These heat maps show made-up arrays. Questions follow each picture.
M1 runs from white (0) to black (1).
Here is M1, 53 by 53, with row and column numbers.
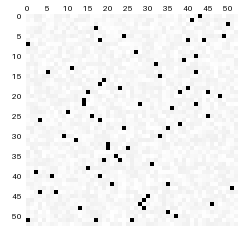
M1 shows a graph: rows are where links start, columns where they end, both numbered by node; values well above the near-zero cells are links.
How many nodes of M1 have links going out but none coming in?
2
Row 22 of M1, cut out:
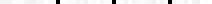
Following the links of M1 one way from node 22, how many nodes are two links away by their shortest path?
4
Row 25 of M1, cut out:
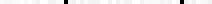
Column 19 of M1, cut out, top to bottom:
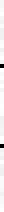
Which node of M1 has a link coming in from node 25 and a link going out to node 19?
node 16
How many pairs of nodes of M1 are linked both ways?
3
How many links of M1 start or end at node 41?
1
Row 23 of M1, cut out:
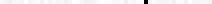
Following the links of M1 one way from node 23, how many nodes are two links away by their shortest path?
1
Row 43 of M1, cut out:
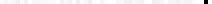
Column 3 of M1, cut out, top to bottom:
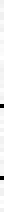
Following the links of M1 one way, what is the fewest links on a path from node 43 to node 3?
3
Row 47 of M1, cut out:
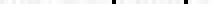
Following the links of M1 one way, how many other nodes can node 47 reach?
12
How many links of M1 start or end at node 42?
5
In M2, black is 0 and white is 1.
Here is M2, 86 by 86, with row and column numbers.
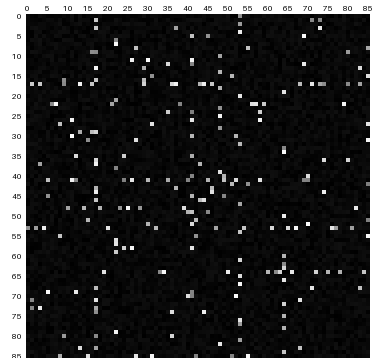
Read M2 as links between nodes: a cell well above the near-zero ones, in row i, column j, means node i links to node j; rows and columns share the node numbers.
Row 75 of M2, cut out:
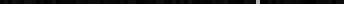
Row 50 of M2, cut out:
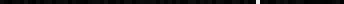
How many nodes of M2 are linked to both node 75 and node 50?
1
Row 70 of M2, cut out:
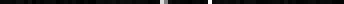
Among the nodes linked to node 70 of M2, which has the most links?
node 41
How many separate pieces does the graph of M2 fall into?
7
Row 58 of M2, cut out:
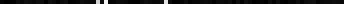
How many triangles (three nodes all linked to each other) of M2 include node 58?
2
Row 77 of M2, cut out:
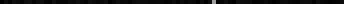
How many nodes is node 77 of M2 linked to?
1
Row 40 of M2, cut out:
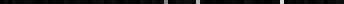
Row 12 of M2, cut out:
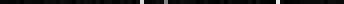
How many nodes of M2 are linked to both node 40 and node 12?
1
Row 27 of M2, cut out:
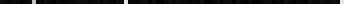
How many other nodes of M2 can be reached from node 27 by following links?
7
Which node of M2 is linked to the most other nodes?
node 17
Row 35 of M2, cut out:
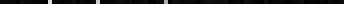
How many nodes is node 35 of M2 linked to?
3
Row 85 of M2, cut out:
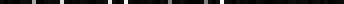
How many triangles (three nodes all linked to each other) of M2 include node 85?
7
